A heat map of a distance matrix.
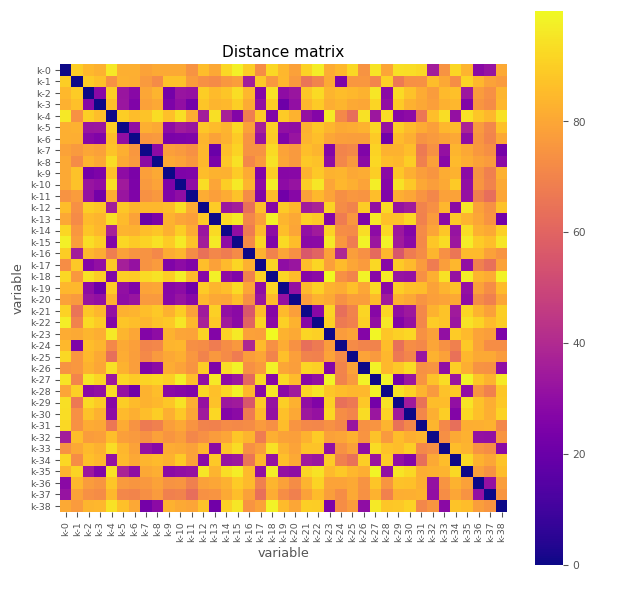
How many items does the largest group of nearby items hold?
12
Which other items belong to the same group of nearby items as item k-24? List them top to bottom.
k-1, k-16
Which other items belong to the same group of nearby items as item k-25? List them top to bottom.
k-31
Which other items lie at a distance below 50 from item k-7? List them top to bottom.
k-8, k-13, k-23, k-26, k-33, k-38
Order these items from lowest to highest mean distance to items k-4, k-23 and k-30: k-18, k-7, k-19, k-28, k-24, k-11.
k-18, k-7, k-24, k-11, k-19, k-28
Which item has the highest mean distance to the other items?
k-0
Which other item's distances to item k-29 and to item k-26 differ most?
k-27
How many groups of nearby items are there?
6
